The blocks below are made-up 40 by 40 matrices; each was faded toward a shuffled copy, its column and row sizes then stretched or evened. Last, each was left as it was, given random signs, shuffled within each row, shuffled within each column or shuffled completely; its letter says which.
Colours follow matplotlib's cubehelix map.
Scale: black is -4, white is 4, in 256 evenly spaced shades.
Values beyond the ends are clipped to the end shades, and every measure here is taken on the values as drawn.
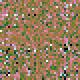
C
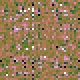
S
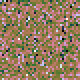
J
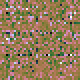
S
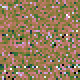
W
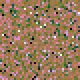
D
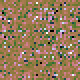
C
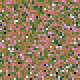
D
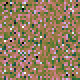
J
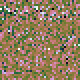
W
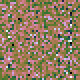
J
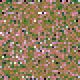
W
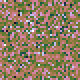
W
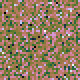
D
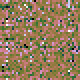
S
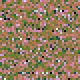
W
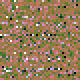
W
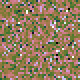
D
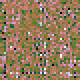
S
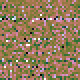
W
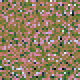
W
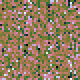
J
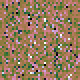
J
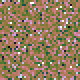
D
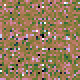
S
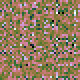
S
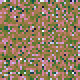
S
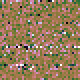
W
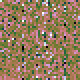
J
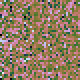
J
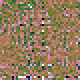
S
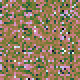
S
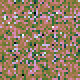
C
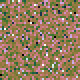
D
